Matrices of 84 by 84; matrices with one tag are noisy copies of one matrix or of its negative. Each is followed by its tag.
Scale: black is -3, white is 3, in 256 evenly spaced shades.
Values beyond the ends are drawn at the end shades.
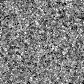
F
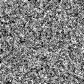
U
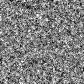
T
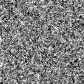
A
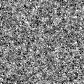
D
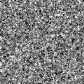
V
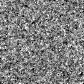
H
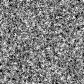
V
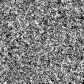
F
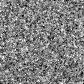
H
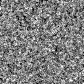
D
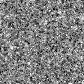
F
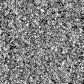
F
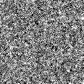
F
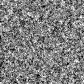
A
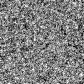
H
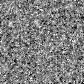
F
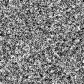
V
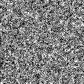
A
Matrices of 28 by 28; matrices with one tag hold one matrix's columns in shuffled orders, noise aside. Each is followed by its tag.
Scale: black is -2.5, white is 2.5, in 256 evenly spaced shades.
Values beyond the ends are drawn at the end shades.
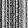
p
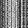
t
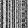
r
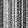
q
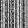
r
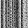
q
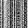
q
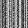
t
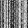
r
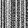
q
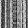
r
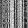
r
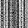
q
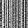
q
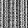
q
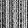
r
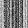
p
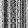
r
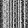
r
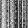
r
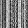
r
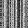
p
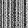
q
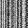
p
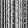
r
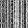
r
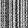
q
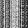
t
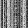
p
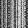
t
